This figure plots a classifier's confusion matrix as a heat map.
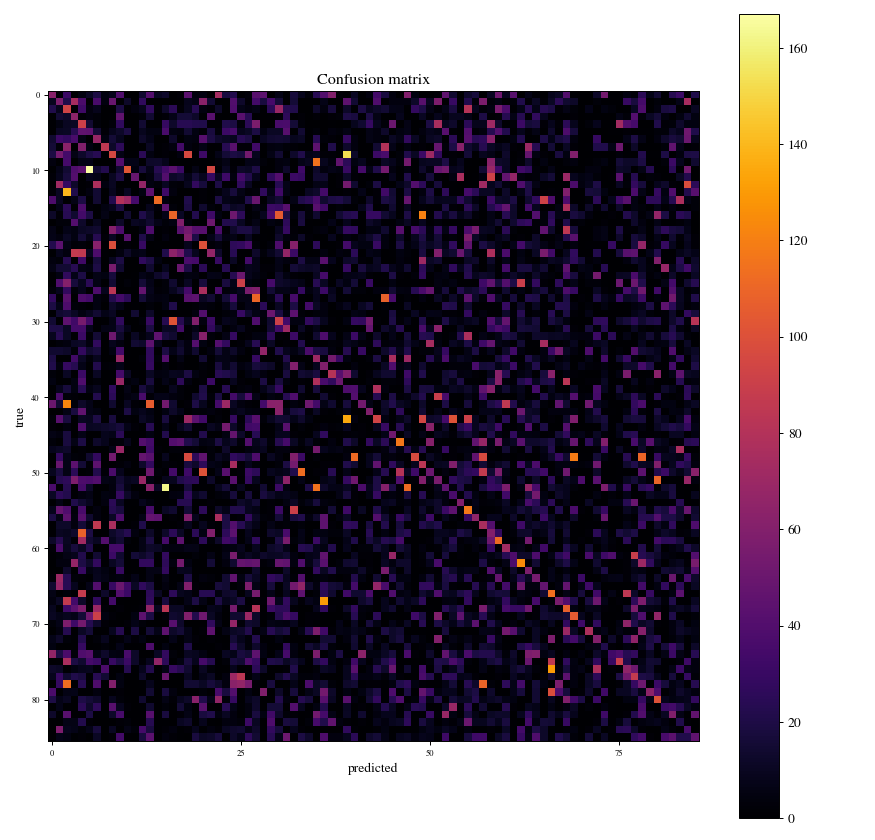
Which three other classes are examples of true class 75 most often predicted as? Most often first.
66, 2, 14
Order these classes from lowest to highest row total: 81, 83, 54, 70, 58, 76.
54, 83, 81, 70, 58, 76
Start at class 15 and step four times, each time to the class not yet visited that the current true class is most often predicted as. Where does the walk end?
50
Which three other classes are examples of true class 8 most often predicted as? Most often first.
39, 18, 50
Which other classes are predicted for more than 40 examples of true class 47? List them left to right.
9, 35, 83
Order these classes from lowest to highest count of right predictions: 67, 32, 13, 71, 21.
32, 13, 67, 21, 71
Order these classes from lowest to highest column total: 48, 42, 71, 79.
48, 71, 79, 42
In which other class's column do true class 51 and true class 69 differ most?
84
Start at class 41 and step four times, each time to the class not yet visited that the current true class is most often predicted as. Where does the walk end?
20
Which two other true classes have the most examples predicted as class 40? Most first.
48, 51
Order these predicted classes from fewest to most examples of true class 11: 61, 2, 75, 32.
2, 32, 75, 61
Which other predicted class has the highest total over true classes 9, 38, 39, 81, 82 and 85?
35
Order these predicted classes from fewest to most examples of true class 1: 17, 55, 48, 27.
17, 48, 55, 27
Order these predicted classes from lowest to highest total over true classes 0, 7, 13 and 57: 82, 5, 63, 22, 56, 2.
5, 56, 22, 63, 82, 2
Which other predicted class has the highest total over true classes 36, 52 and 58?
15
